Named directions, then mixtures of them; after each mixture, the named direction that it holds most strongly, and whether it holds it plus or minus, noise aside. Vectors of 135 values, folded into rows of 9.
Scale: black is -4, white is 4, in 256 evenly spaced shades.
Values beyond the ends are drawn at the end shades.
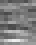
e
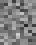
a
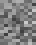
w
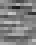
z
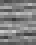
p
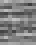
p, minus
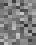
a, plus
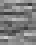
p, minus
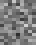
a, minus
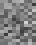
w, plus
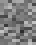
w, plus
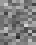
w, plus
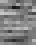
z, plus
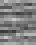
p, minus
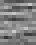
p, plus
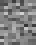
a, plus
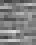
p, plus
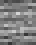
p, plus
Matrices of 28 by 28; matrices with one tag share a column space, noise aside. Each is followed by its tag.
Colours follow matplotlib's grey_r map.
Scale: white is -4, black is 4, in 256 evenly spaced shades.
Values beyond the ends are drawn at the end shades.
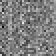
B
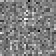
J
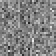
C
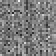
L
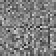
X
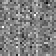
L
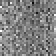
B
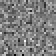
C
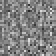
C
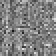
X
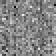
B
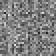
L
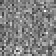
C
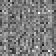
C
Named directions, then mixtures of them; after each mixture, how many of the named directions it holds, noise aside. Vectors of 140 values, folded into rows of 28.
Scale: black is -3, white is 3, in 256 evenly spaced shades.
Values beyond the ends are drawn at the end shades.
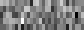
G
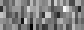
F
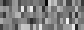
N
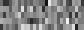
one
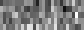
two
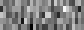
one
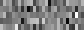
two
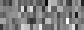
one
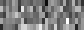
two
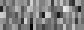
one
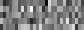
one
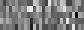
three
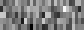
one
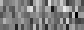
three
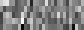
three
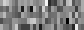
one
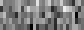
two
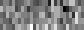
two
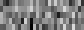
two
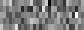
two
